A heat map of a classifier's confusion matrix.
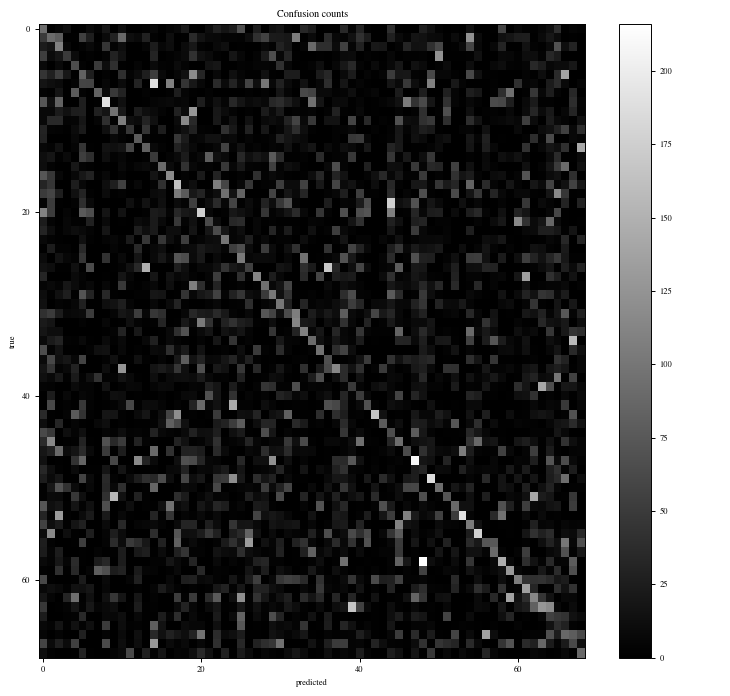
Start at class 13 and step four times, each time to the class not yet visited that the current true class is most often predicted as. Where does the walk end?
56
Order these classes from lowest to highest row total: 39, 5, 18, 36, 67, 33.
39, 36, 33, 5, 18, 67
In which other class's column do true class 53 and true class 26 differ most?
36
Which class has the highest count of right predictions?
47
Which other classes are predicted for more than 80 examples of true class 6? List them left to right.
14, 16, 28, 49
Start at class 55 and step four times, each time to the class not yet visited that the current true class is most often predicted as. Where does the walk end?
40
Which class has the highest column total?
0
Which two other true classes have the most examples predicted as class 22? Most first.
17, 62
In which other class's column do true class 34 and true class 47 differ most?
67
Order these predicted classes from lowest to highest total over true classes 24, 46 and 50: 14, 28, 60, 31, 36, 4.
60, 4, 36, 31, 28, 14
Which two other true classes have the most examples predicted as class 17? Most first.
42, 18
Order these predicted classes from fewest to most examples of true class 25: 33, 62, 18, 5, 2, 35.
35, 2, 62, 5, 18, 33
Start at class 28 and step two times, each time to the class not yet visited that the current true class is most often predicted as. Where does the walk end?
44
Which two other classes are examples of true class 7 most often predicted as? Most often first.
59, 4
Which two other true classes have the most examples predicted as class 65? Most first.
18, 38
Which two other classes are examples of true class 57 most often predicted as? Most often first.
34, 66
